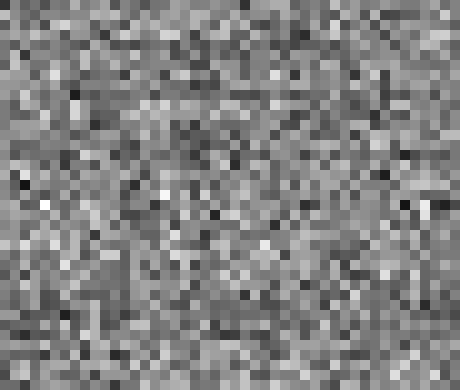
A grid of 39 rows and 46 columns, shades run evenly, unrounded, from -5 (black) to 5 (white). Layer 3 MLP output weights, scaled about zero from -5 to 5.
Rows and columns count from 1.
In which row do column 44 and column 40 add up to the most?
38
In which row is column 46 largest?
14
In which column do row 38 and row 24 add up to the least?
10
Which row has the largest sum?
37
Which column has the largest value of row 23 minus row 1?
25
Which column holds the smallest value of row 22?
22
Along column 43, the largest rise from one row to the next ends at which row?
21
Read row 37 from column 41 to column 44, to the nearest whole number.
3 0 1 0
